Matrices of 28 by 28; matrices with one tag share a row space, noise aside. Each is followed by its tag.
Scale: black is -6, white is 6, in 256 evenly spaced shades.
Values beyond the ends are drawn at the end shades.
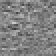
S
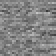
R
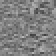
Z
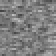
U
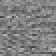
R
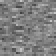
U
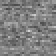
R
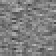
U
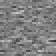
U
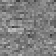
S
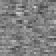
U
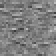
U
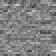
R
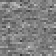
S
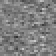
Z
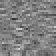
U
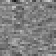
U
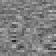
U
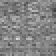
R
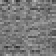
R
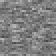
U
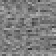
R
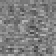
Z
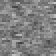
U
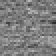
R
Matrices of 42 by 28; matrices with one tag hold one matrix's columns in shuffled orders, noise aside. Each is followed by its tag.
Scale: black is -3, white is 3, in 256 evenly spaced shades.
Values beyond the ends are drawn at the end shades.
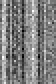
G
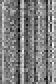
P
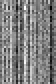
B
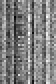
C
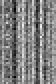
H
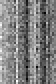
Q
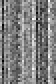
H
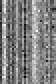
H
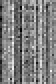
B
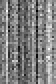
G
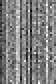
G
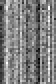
B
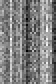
P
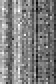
H
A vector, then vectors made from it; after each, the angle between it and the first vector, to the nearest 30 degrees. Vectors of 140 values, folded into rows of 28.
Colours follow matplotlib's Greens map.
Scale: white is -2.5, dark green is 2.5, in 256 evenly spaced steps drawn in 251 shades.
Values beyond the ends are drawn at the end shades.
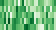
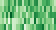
150 degrees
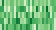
60 degrees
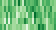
150 degrees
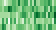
120 degrees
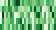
120 degrees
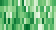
30 degrees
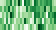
150 degrees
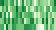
30 degrees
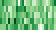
30 degrees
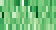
120 degrees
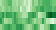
90 degrees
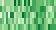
120 degrees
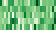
90 degrees
